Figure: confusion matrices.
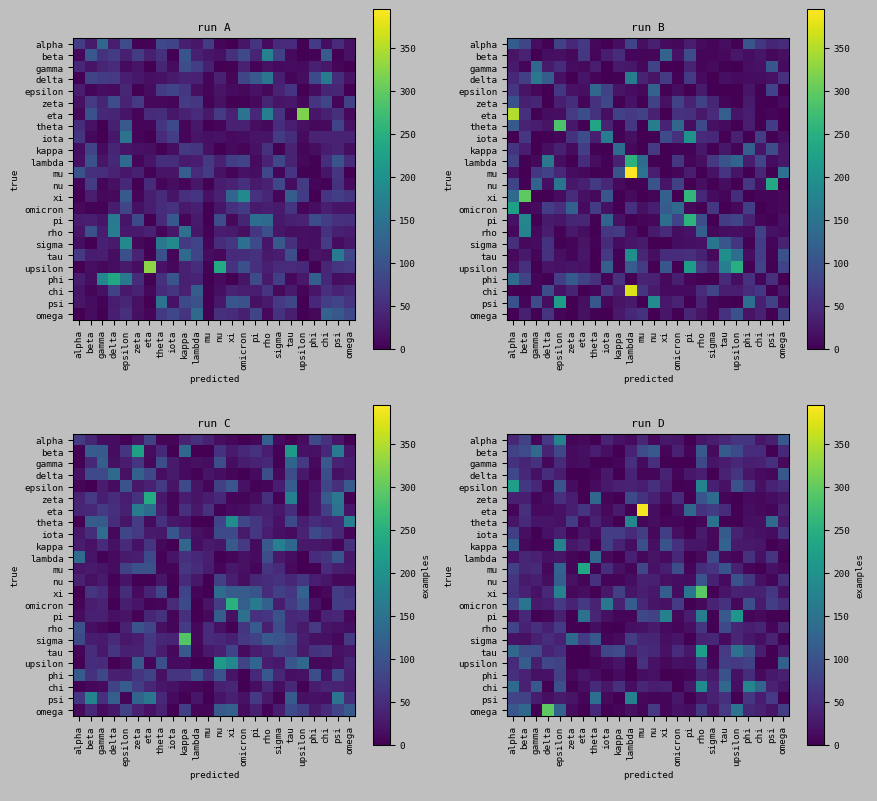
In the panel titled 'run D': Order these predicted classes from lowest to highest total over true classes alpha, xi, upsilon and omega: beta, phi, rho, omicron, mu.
omicron, mu, phi, beta, rho
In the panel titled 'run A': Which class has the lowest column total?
mu
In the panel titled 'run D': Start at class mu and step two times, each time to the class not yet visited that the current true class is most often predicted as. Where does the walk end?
pi
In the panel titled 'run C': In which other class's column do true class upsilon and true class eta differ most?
nu
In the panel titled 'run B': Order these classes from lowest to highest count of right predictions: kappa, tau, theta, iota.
kappa, iota, tau, theta
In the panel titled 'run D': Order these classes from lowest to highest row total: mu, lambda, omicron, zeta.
lambda, zeta, mu, omicron
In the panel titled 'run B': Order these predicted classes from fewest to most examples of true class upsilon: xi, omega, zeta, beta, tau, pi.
zeta, beta, omega, xi, tau, pi
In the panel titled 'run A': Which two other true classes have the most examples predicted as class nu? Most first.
upsilon, pi
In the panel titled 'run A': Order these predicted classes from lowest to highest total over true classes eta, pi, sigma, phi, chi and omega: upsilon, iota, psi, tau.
tau, psi, upsilon, iota
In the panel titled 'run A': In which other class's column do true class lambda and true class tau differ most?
kappa
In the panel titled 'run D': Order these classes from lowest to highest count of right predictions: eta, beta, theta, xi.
theta, eta, beta, xi
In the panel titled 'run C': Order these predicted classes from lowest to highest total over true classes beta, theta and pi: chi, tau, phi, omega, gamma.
phi, chi, omega, gamma, tau
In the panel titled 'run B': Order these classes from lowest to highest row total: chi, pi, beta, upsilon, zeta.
beta, zeta, chi, pi, upsilon
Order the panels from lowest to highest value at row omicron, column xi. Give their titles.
run D, run A, run B, run C
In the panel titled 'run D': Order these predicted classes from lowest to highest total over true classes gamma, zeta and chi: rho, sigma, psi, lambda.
psi, lambda, sigma, rho
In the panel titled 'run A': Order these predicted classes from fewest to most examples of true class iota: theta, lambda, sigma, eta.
eta, lambda, theta, sigma
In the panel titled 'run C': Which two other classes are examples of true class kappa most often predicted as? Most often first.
sigma, tau
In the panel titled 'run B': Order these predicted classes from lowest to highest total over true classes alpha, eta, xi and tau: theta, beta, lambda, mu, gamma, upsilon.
gamma, theta, mu, upsilon, lambda, beta
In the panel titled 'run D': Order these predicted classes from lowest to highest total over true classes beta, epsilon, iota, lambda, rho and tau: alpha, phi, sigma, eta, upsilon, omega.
eta, sigma, omega, phi, upsilon, alpha
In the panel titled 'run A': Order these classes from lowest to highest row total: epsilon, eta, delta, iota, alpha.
epsilon, iota, alpha, delta, eta
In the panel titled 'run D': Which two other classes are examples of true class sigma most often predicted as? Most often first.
zeta, theta
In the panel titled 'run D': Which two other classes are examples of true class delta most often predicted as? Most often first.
omega, alpha
